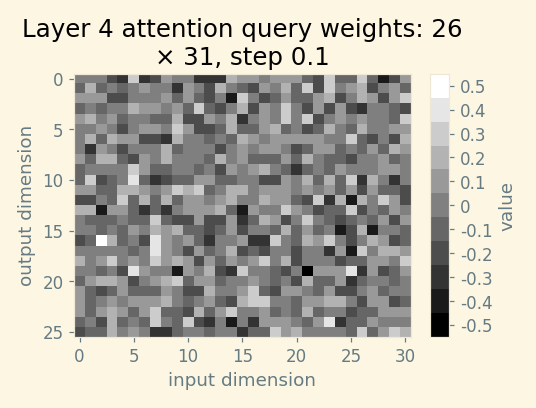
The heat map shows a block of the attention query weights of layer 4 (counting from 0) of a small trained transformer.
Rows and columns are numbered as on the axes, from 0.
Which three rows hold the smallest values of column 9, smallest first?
19, 1, 14
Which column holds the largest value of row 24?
23
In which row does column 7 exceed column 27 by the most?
15
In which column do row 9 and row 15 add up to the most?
5
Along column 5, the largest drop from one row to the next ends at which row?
20
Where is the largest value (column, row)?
2, 16
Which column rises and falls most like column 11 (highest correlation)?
4
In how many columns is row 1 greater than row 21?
19
